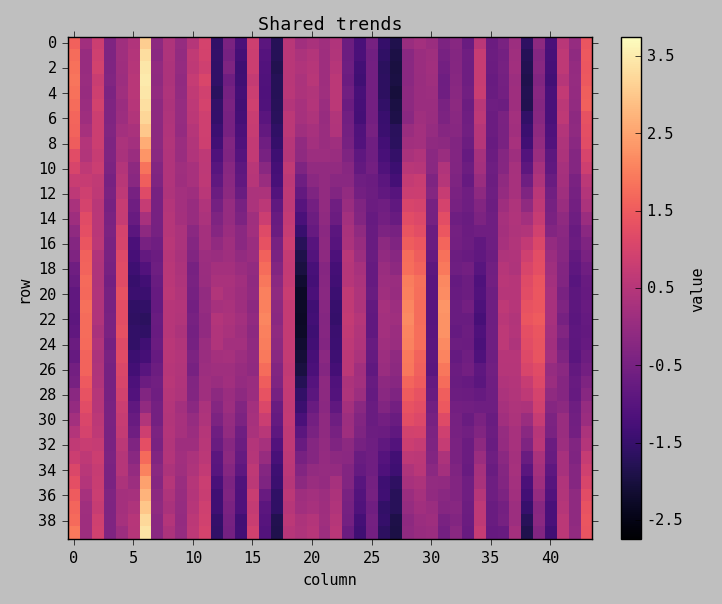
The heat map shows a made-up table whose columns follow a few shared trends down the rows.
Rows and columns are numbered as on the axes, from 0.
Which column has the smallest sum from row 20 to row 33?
19
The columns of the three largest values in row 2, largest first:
6, 0, 43
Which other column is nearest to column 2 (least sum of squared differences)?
11
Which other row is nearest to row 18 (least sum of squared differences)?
26
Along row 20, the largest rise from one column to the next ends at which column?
31
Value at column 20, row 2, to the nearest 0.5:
0.5
